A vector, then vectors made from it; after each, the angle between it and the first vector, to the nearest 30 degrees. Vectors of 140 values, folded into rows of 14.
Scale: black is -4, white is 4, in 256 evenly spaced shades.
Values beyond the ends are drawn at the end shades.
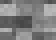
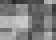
120 degrees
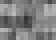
30 degrees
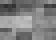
150 degrees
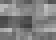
30 degrees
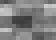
30 degrees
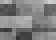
150 degrees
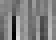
90 degrees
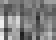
120 degrees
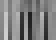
90 degrees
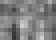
120 degrees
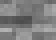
30 degrees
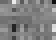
60 degrees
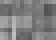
150 degrees
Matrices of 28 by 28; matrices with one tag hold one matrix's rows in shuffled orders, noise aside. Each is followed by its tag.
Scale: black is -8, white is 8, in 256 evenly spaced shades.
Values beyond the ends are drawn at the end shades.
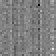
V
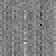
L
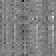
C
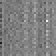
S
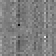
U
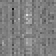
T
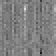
L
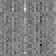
L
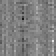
C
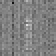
T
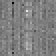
T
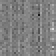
V
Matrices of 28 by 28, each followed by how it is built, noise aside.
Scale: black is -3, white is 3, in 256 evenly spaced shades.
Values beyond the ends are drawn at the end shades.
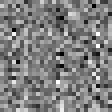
uneven columns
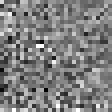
lower triangular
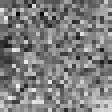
smooth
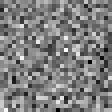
noise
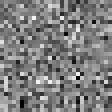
low rank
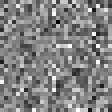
low rank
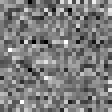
uneven rows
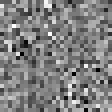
block diagonal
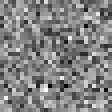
noise
